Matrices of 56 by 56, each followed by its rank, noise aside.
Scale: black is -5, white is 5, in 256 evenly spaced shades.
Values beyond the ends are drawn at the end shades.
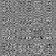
five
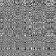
four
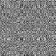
five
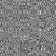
five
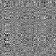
four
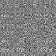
six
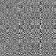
four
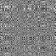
five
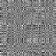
four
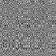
four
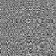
six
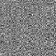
six
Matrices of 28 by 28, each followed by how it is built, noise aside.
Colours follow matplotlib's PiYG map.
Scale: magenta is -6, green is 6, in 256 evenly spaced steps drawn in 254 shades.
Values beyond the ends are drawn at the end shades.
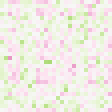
blocks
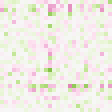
low rank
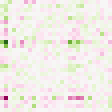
low rank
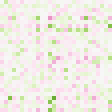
low rank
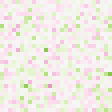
blocks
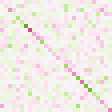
diagonal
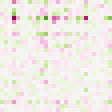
low rank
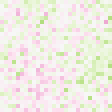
smooth
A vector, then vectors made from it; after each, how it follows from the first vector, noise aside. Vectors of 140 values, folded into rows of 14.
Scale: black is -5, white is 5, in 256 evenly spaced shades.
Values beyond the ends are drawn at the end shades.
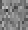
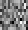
reversed, scaled up.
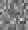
reversed, negated.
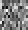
negated, scaled up.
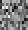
scaled up.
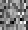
reversed, scaled up.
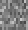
reversed, negated.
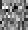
scaled up.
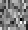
reversed, scaled up.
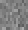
wrapped around, negated, shrunk.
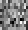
reversed, scaled up.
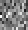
wrapped around, negated, scaled up.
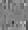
reversed, partly zeroed.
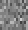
reversed, negated.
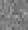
wrapped around, negated, shrunk.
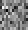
scaled up.
